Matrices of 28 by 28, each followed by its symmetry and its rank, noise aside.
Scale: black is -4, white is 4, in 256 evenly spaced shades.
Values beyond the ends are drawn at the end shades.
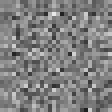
no symmetry, rank four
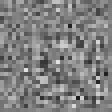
antisymmetric, rank eight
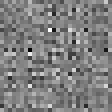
antisymmetric, rank four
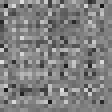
no symmetry, rank four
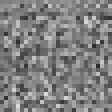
antisymmetric, rank eight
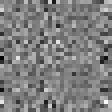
no symmetry, rank four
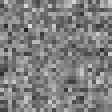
antisymmetric, rank eight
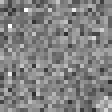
symmetric, rank eight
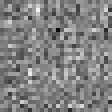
no symmetry, rank eight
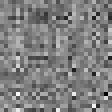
antisymmetric, rank four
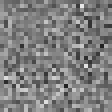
antisymmetric, rank eight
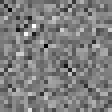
symmetric, rank eight
